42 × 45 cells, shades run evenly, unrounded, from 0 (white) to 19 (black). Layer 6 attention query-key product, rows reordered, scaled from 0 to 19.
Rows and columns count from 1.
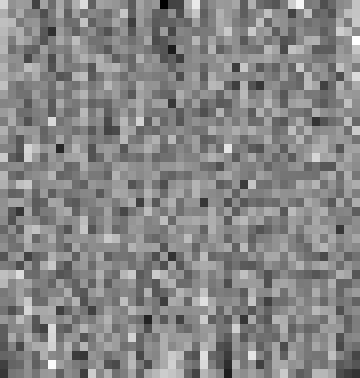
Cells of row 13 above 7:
38
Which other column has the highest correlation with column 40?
4
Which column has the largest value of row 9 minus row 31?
43
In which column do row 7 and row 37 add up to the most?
23
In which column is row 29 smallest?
26
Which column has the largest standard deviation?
7
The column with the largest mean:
12
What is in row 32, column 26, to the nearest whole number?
8
